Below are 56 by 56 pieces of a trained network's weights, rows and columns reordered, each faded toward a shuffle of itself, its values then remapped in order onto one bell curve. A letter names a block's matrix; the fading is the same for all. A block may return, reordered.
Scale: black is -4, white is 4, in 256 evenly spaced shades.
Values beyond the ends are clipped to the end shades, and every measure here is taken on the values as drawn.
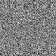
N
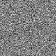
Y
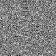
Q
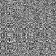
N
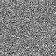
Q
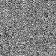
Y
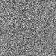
Y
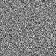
Q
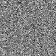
Y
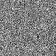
Y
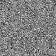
Y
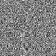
Q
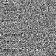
Q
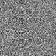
Q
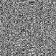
Q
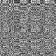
N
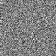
Y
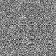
N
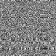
N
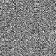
Y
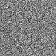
Y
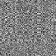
N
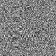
Q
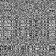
N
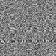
N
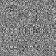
N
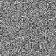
Y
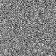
Q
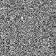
Q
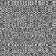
N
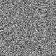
Q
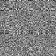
N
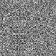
Q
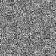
Q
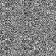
Q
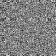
Q
